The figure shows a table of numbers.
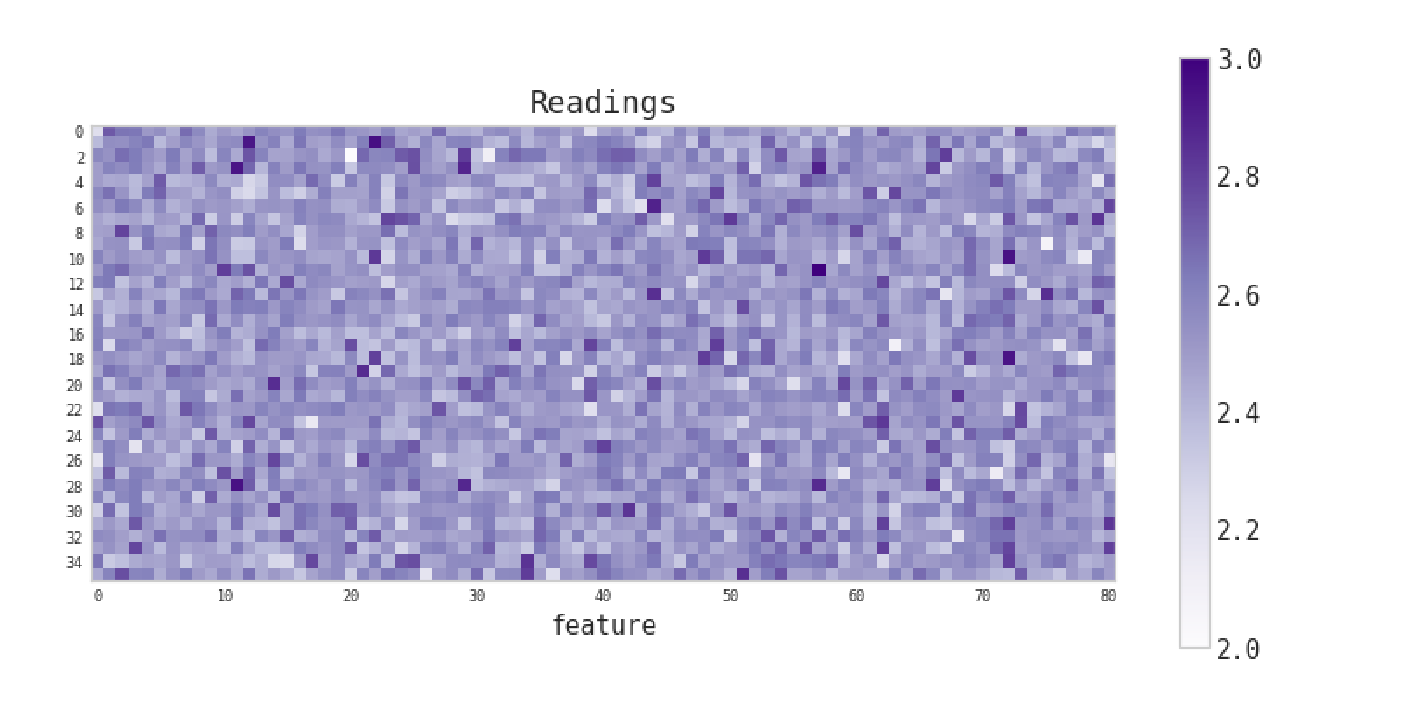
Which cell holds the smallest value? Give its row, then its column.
2, 20
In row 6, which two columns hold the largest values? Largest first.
44, 80
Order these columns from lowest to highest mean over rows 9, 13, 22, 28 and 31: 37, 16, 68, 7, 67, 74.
67, 74, 37, 68, 16, 7
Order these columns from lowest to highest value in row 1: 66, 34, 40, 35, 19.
34, 35, 19, 40, 66
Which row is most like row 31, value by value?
33
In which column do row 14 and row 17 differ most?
39
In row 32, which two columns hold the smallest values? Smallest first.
68, 50
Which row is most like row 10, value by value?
18
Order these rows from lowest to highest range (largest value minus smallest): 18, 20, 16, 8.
16, 8, 20, 18
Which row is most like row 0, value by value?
22
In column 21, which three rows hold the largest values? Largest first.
19, 26, 2
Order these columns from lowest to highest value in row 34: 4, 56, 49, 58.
4, 49, 56, 58
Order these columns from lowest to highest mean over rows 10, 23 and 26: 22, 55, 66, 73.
55, 66, 73, 22
